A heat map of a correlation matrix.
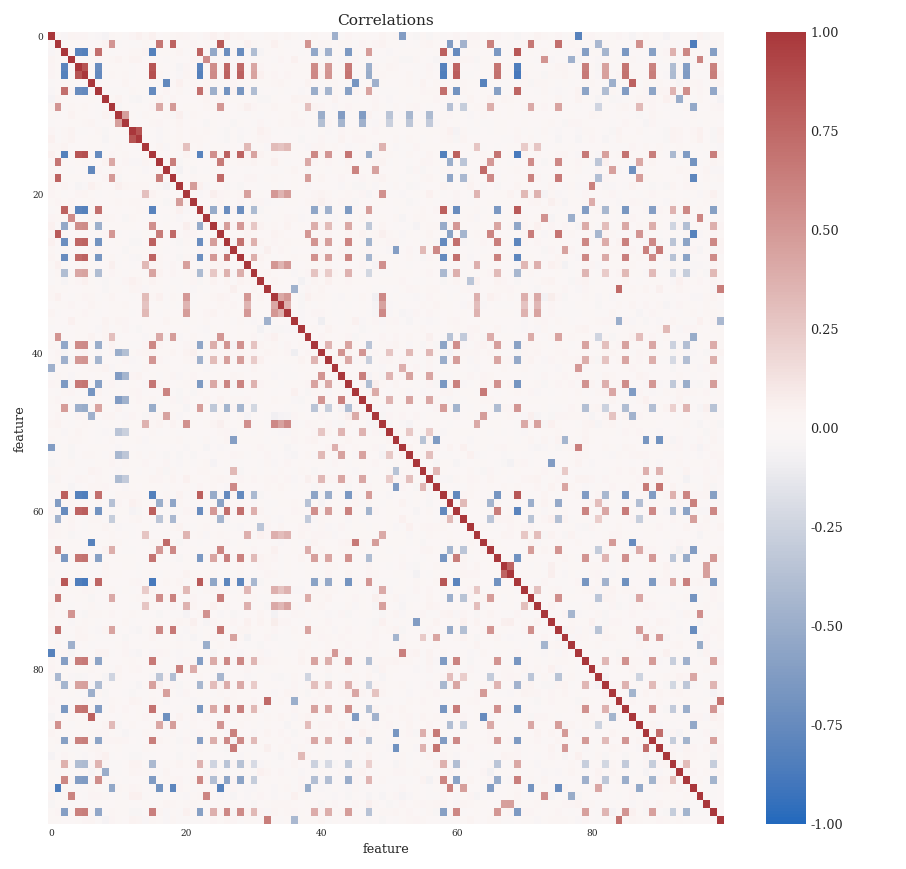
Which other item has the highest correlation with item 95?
59
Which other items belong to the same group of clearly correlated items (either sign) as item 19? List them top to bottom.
21, 80
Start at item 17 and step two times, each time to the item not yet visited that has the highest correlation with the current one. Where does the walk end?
45
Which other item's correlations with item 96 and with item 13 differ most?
12
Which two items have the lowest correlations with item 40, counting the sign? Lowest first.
10, 11
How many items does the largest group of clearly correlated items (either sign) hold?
25
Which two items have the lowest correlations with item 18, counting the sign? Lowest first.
95, 59
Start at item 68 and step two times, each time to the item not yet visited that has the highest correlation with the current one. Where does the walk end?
97
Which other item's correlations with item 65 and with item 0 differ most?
78
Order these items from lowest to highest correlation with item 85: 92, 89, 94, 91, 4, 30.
94, 92, 91, 30, 89, 4
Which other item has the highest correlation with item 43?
46
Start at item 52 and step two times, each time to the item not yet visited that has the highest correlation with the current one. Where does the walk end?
42
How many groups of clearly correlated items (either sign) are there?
16
